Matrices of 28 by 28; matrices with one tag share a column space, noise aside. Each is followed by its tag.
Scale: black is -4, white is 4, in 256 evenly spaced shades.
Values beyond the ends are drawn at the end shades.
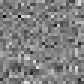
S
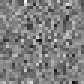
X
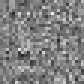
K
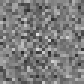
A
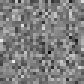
K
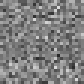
S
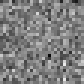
K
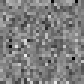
X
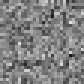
K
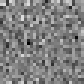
X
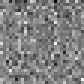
K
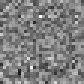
S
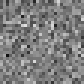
X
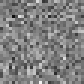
S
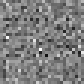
A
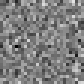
X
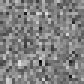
K
